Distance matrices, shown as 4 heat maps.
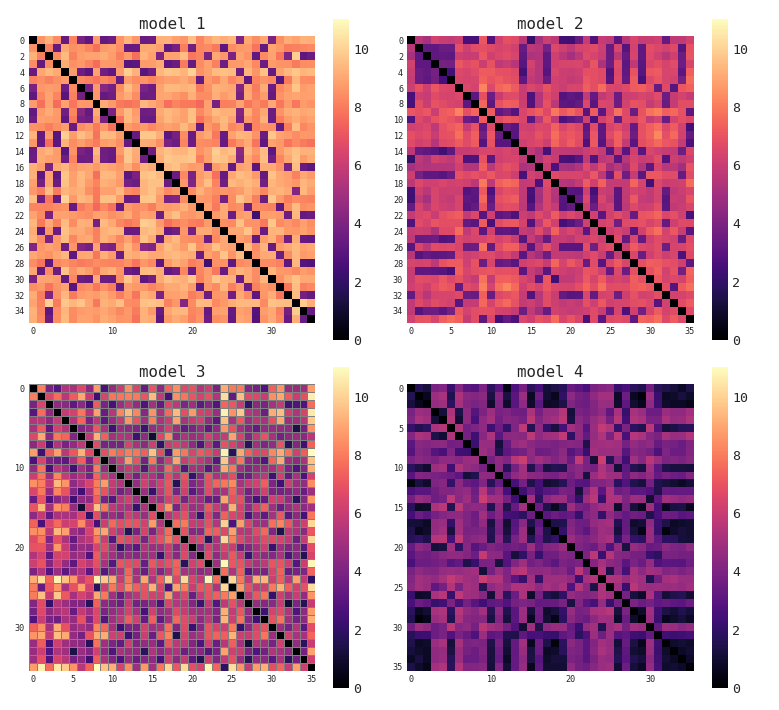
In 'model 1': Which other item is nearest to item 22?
28
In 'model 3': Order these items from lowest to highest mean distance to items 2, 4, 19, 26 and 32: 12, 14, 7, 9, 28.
7, 14, 9, 28, 12
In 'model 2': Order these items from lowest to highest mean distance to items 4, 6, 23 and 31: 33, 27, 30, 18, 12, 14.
33, 14, 27, 18, 30, 12
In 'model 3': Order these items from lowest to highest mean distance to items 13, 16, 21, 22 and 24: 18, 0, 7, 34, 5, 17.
34, 7, 5, 18, 0, 17
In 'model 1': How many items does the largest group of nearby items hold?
10
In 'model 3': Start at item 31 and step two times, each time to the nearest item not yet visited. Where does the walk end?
12
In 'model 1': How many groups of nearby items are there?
6
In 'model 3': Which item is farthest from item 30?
3
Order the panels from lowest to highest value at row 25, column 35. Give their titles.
model 1, model 4, model 2, model 3
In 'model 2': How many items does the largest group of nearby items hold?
11
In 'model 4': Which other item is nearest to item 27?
20
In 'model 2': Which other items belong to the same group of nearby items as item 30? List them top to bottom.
16, 18
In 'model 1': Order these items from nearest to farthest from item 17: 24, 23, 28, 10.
24, 23, 28, 10
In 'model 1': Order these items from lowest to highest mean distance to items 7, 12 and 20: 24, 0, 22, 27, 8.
24, 0, 8, 22, 27
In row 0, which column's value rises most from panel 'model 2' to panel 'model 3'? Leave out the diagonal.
8
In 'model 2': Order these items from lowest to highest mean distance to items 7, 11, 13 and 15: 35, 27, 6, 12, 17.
35, 12, 27, 17, 6
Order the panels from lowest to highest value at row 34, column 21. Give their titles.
model 3, model 4, model 2, model 1
